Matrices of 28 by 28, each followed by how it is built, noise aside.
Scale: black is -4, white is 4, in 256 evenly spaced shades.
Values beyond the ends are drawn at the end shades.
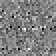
uneven rows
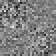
block diagonal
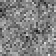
smooth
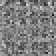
blocks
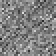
Hankel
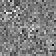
block diagonal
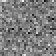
uneven rows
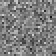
noise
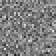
blocks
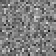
blocks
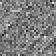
Hankel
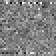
uneven rows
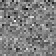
uneven rows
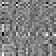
low rank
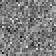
noise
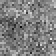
smooth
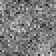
smooth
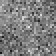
smooth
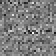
uneven rows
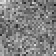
smooth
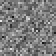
Hankel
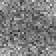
smooth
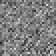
Hankel
